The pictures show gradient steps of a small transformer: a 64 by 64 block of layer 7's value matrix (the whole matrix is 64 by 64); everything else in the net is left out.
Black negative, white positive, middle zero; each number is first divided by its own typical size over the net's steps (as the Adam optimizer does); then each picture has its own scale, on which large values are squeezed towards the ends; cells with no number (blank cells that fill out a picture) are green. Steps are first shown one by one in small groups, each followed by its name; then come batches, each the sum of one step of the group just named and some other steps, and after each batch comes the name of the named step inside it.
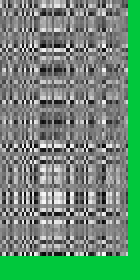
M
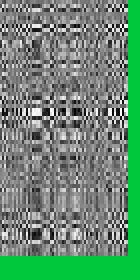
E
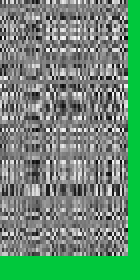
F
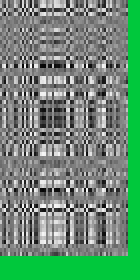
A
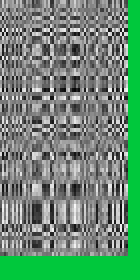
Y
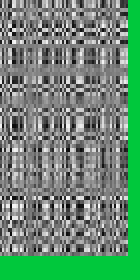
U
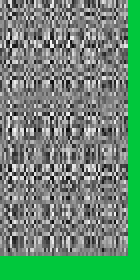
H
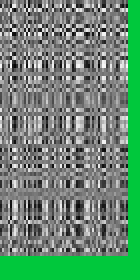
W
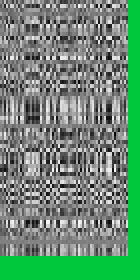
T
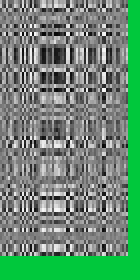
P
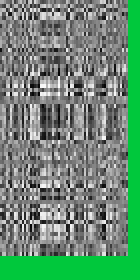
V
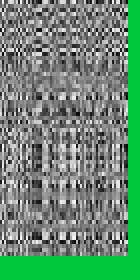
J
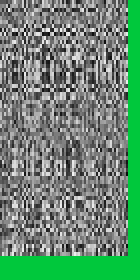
P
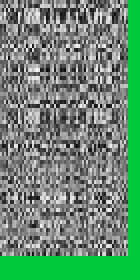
M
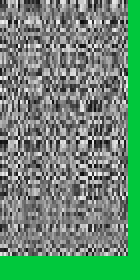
F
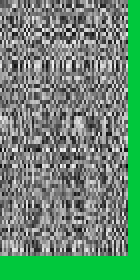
W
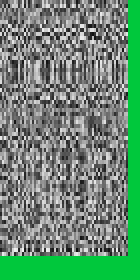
M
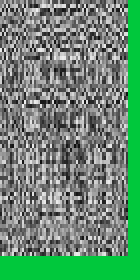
M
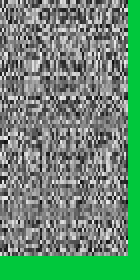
J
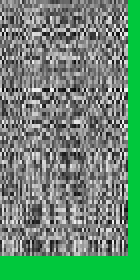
Y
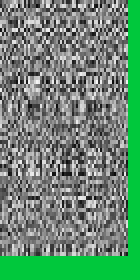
T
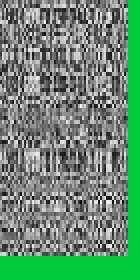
P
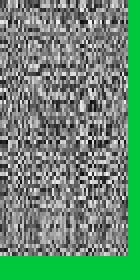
A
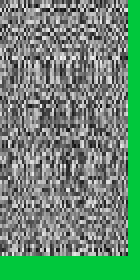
A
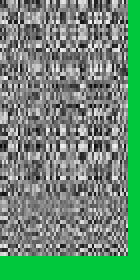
F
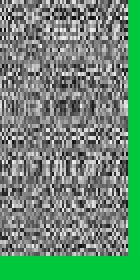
F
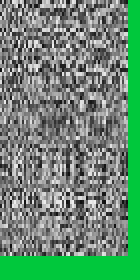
M
